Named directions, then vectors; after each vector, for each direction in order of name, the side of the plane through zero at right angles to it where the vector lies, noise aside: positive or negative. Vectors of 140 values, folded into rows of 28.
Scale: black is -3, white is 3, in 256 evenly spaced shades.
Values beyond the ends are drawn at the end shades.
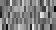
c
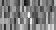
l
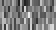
negative, positive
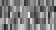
positive, positive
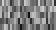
negative, negative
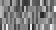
negative, positive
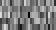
negative, negative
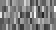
negative, negative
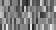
negative, positive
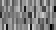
positive, negative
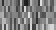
negative, positive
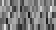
negative, negative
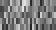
positive, negative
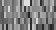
positive, negative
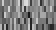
positive, negative
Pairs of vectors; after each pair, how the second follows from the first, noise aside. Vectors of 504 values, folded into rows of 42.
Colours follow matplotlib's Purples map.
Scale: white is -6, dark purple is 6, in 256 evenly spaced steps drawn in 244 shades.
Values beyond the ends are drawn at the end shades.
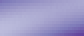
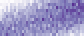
reversed, negated, scaled up.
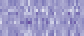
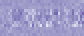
wrapped around, partly zeroed.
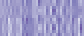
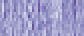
reversed, negated.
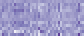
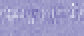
wrapped around, negated, partly zeroed.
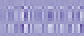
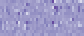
wrapped around, partly zeroed.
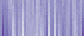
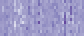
wrapped around, negated, partly zeroed.
